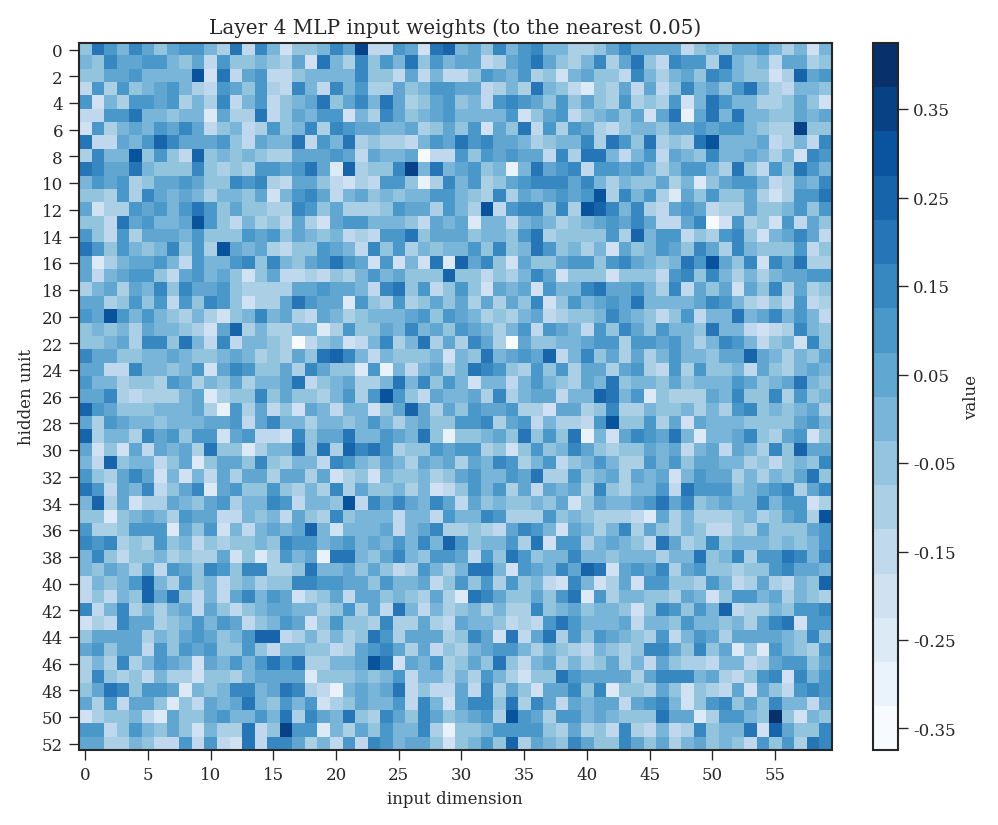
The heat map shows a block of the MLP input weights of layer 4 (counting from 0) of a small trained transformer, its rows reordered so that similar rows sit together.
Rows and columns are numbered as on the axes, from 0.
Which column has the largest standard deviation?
34
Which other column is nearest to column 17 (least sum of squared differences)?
30
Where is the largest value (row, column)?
50, 55
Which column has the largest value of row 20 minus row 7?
2
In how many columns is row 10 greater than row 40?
30
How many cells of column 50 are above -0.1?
43
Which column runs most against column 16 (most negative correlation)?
9
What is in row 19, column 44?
0.2
